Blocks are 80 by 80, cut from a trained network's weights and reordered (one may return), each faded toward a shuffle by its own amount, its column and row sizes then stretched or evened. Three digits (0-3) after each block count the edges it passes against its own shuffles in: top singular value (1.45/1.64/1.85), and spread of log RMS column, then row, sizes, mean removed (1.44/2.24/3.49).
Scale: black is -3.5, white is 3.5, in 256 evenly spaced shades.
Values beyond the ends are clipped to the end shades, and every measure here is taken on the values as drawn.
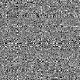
3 1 2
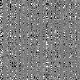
0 3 2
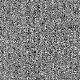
0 1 1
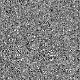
0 1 1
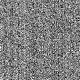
1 0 0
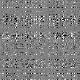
1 2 3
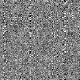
3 2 1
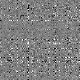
2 2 2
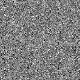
1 1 0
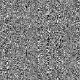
2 2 0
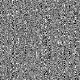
1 2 0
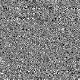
1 0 2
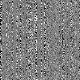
0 3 0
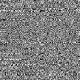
3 0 2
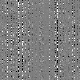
2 3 1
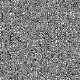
0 2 1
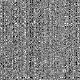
3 2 1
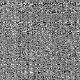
2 0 2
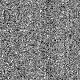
0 0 0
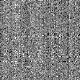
2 1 1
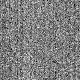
1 0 0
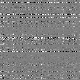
2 1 3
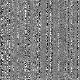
2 3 0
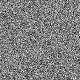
0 0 0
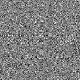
3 1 1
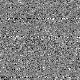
0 0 2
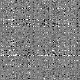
1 2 2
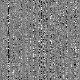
1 3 0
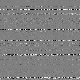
3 0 3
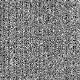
2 1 1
